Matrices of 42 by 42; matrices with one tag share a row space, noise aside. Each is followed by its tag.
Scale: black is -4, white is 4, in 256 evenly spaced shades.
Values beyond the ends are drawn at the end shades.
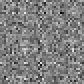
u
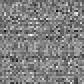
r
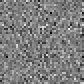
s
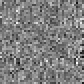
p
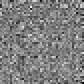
p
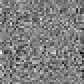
p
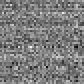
r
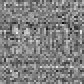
r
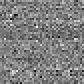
r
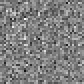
u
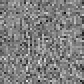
s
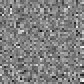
p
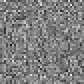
u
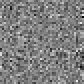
p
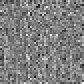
s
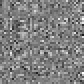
p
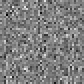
u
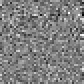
p
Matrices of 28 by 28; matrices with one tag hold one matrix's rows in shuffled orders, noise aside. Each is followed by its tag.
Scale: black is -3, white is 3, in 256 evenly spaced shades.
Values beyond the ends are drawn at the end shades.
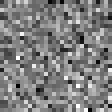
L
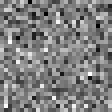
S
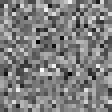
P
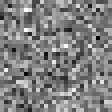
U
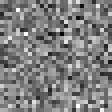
L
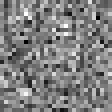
U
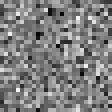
L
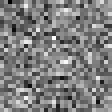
U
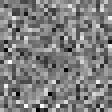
P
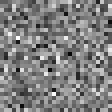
P
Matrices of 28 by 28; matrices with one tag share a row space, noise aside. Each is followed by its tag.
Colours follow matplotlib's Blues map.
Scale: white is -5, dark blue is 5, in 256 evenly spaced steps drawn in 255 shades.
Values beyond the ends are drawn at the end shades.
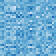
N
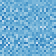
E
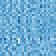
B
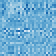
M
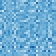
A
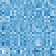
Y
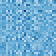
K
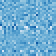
A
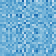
K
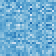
N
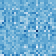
A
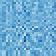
K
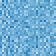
E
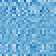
B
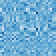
A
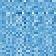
K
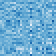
N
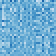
Y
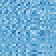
B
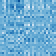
M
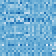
M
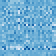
M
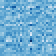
N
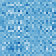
M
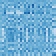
M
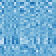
A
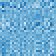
Y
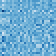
Y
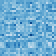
N
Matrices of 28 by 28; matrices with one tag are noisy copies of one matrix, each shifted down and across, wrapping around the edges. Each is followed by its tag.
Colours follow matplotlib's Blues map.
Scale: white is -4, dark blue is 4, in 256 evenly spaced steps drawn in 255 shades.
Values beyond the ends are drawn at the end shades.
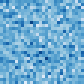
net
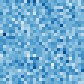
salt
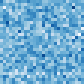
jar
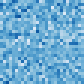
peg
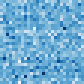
net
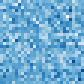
net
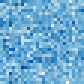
peg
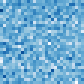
jar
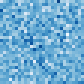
salt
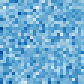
jar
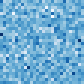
jar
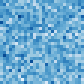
jar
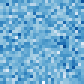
salt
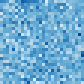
salt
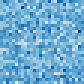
net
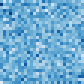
salt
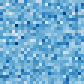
net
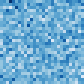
net
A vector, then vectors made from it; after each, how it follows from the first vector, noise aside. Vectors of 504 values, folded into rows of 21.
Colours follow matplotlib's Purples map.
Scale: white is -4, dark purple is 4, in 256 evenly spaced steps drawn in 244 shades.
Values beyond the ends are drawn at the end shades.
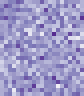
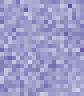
reversed, negated, shrunk.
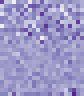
wrapped around, negated, partly zeroed.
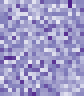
reversed, negated.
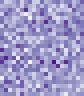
reversed, negated.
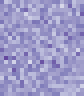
reversed, negated, shrunk.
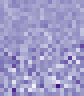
negated, partly zeroed.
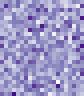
sign-scrambled.
